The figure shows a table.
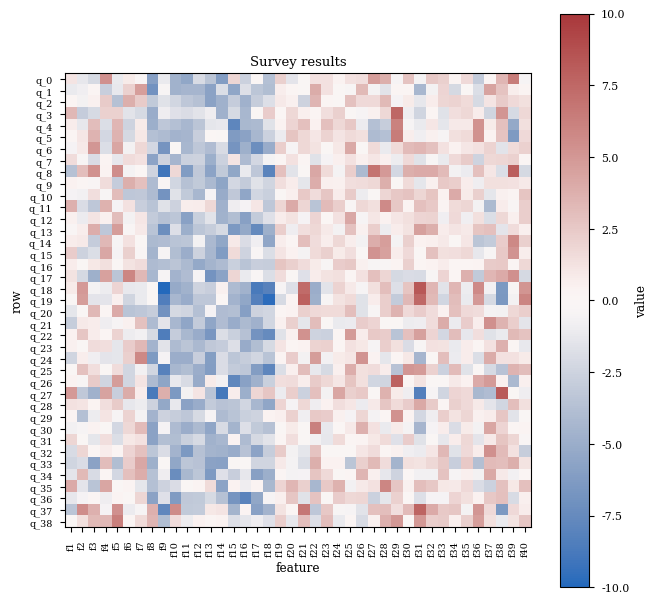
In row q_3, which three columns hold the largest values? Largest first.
f29, f38, f1
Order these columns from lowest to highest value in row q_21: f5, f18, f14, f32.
f14, f18, f5, f32
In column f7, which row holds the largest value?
q_24
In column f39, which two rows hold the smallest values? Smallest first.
q_5, q_4
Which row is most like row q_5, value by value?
q_4
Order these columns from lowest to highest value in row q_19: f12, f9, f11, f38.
f9, f38, f11, f12
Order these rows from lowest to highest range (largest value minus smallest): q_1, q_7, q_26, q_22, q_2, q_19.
q_7, q_2, q_1, q_22, q_26, q_19
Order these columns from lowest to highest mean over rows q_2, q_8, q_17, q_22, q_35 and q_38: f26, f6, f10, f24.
f10, f26, f24, f6
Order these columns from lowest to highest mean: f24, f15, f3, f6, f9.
f9, f15, f3, f6, f24
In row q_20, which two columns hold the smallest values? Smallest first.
f9, f16
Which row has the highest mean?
q_38
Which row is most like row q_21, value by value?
q_32
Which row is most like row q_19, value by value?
q_18
